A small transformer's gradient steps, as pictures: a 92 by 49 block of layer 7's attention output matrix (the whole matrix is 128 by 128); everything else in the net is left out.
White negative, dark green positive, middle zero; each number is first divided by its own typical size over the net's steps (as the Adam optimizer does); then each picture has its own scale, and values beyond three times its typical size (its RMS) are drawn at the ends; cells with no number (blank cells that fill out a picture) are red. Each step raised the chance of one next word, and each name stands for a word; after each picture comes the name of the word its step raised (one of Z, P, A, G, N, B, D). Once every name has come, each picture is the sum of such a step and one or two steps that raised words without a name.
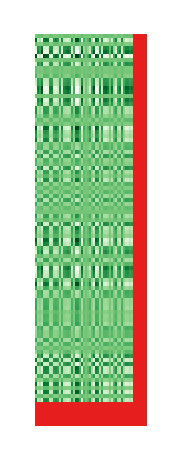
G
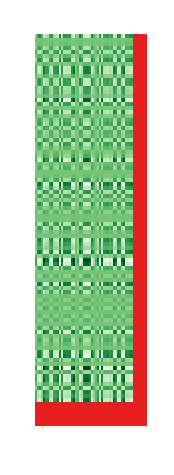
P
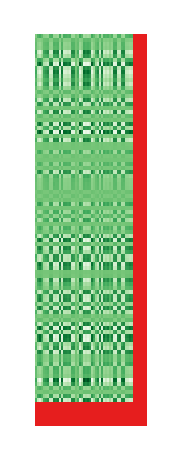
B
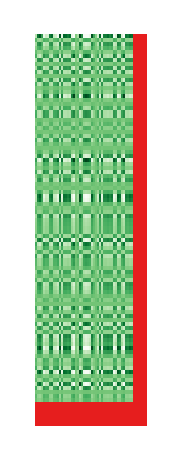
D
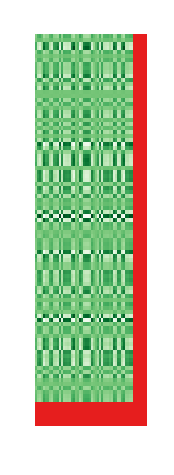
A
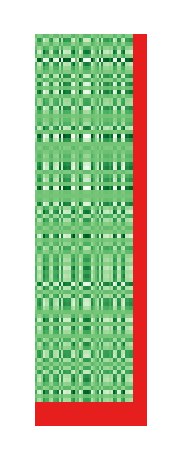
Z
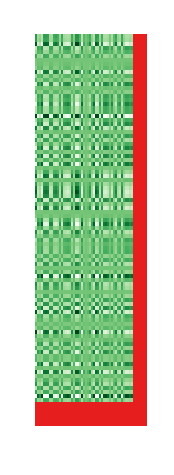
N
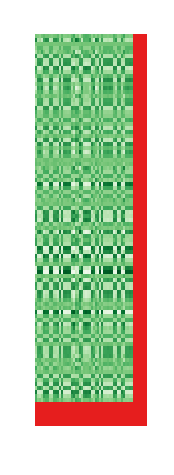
G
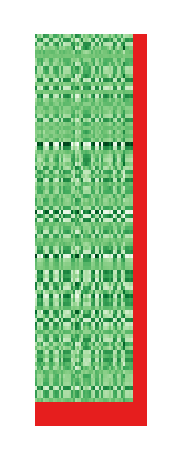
A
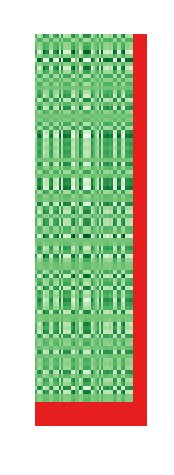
Z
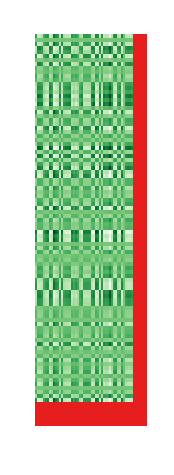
G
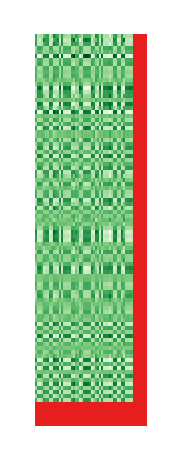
G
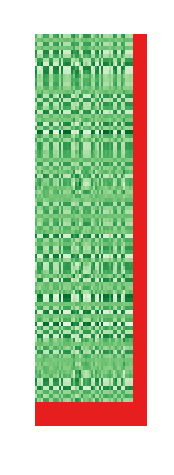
B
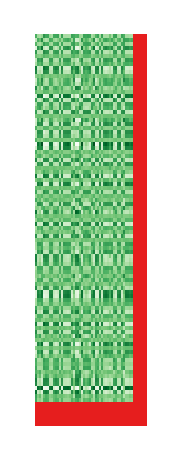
P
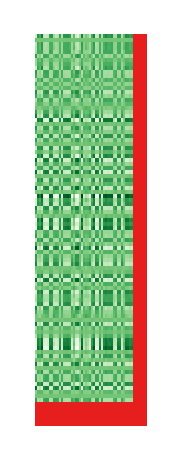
D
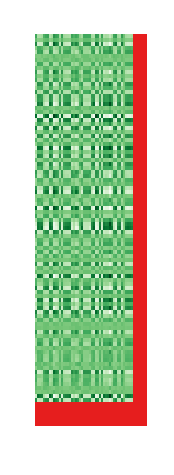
N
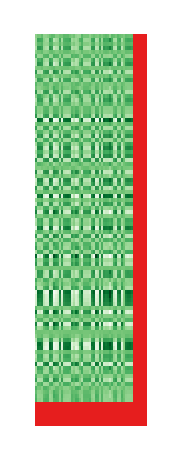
D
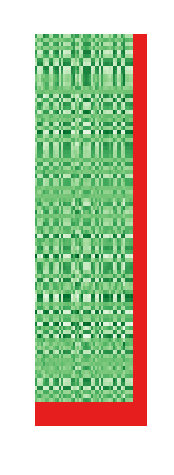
B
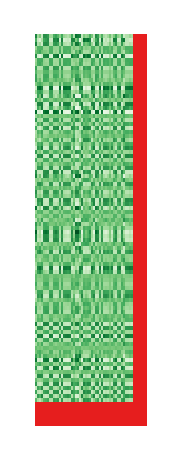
G
